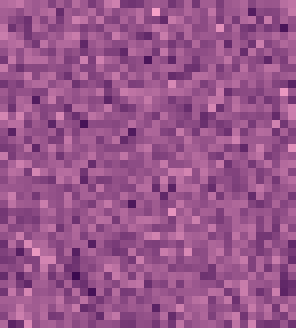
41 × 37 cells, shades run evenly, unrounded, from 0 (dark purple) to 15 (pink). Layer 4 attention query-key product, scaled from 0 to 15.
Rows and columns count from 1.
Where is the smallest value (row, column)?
35, 10
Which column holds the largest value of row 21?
3
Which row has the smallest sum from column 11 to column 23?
31
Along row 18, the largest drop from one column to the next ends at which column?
16
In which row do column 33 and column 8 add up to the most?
6
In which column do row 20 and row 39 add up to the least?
20
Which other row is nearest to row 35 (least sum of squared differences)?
11
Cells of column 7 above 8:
16
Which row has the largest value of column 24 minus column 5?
19
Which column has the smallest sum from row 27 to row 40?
1
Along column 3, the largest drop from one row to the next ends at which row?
41
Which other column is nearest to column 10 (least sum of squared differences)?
26
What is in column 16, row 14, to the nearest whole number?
4
